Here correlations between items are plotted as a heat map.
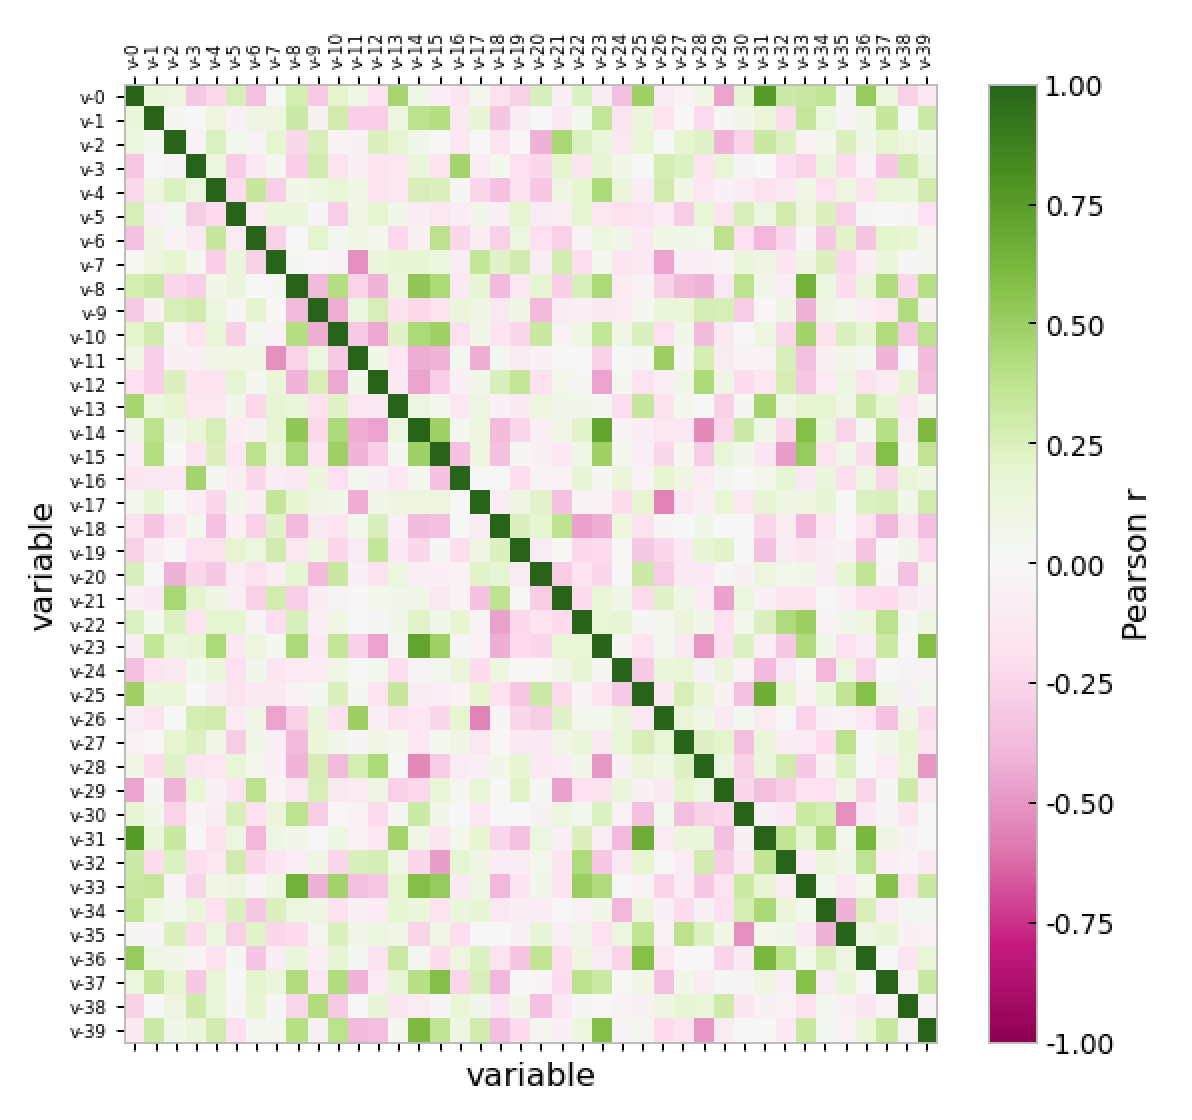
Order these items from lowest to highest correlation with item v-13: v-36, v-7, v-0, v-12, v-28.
v-12, v-28, v-7, v-36, v-0
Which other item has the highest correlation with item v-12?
v-28
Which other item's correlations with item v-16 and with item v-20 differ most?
v-3
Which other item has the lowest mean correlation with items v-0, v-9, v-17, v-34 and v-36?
v-24
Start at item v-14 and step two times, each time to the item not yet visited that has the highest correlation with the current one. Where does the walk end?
v-39
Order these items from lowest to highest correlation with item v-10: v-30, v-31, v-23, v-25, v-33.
v-30, v-31, v-25, v-23, v-33
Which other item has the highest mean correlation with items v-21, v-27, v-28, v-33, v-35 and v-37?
v-2
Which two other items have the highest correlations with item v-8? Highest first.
v-33, v-14
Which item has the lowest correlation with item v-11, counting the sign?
v-7
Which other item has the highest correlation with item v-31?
v-0
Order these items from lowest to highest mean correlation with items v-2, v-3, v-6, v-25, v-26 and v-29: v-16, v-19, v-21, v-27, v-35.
v-19, v-21, v-16, v-35, v-27
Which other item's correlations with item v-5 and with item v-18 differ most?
v-22
